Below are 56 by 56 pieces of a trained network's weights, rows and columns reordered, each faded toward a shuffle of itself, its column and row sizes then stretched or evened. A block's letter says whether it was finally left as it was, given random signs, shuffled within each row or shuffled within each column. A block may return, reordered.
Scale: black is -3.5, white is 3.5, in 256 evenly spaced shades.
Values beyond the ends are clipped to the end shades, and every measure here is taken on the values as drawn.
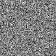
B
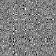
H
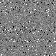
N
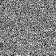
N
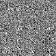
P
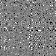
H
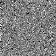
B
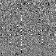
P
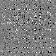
P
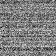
N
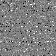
N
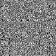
H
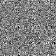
H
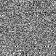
N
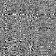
H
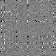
H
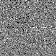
N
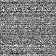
H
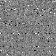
N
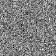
B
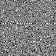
N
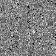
B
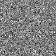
P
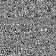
N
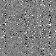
P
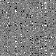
H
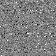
N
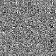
H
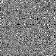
P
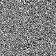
B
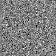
B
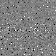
N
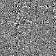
P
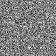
N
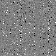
B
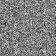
B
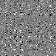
H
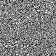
N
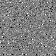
N
